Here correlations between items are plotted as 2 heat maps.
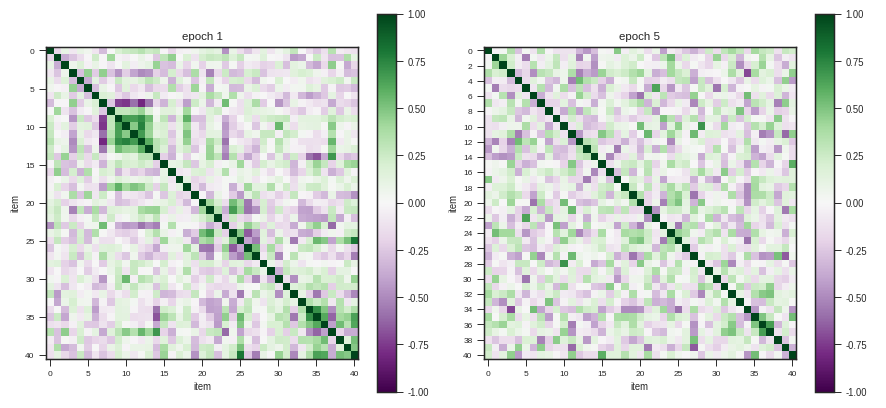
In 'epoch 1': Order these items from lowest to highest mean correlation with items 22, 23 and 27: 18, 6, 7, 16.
18, 6, 16, 7
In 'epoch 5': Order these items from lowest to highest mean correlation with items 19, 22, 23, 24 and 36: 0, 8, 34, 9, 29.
8, 34, 0, 29, 9
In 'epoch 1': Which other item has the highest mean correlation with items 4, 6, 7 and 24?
21
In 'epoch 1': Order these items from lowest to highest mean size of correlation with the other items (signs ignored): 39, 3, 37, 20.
20, 39, 3, 37
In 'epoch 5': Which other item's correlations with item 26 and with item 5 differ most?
22
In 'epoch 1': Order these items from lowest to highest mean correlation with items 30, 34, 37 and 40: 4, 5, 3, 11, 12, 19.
19, 3, 5, 11, 4, 12
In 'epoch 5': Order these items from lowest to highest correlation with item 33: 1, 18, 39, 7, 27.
1, 18, 7, 27, 39
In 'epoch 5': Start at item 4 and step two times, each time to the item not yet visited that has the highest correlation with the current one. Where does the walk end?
6
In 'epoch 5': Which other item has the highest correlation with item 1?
24
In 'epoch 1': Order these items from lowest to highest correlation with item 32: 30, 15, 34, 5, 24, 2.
30, 15, 34, 24, 5, 2
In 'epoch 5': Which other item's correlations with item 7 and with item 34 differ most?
3
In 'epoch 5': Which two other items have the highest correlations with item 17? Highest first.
0, 35
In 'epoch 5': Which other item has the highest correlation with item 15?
40
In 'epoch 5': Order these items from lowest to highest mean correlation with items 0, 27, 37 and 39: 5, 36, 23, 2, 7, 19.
23, 2, 19, 5, 7, 36
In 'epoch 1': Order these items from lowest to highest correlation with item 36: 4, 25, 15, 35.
4, 15, 25, 35
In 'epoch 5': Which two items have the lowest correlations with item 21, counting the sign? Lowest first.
39, 22
